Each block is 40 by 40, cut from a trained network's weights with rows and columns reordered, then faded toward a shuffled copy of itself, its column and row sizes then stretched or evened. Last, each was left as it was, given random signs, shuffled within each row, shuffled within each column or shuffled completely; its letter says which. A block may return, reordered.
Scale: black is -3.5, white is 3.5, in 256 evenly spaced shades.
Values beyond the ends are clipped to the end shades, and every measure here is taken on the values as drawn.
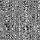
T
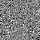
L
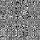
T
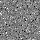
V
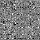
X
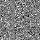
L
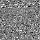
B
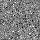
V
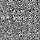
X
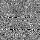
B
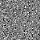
L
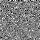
B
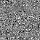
B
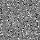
L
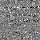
B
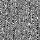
L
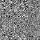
X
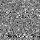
B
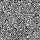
V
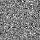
B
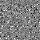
B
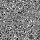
B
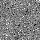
V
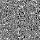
L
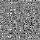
X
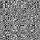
T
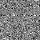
B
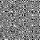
T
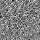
B
